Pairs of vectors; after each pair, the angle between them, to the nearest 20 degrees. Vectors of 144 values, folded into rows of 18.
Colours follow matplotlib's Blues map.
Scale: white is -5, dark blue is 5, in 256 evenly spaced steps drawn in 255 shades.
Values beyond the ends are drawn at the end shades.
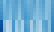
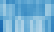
40 degrees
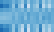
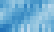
60 degrees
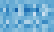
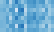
120 degrees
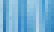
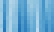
20 degrees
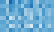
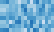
120 degrees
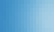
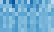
80 degrees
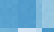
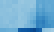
160 degrees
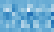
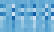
80 degrees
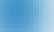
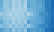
160 degrees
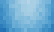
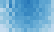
160 degrees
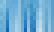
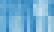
40 degrees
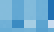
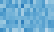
100 degrees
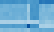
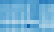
20 degrees
